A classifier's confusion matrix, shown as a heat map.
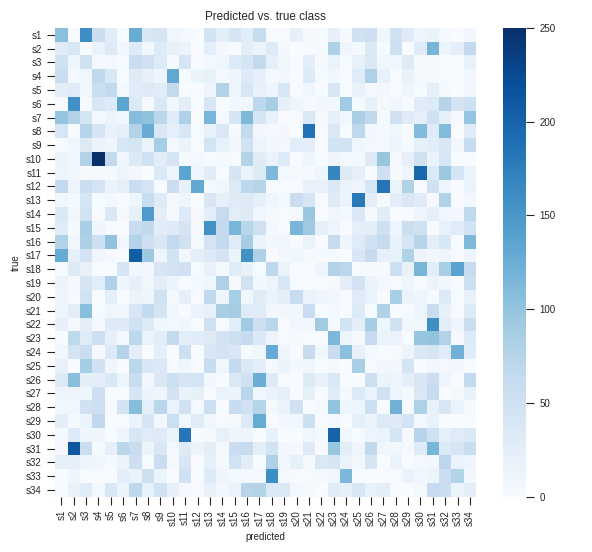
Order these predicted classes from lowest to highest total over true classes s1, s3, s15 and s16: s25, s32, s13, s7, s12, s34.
s12, s32, s25, s34, s13, s7
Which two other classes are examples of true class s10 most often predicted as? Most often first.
s4, s27
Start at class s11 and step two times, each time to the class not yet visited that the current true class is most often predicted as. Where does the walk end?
s23
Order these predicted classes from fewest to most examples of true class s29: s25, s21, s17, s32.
s32, s25, s21, s17
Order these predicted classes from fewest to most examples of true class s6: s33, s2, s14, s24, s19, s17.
s14, s19, s33, s17, s24, s2
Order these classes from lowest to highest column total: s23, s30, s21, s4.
s21, s4, s30, s23
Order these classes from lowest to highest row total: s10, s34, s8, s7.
s34, s10, s8, s7
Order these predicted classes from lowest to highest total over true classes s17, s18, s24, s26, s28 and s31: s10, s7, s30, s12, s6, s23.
s12, s10, s6, s30, s23, s7
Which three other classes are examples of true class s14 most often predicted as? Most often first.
s8, s21, s34
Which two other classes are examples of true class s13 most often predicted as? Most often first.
s25, s32
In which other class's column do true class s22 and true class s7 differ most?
s31
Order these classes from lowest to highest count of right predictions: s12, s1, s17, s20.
s20, s17, s1, s12
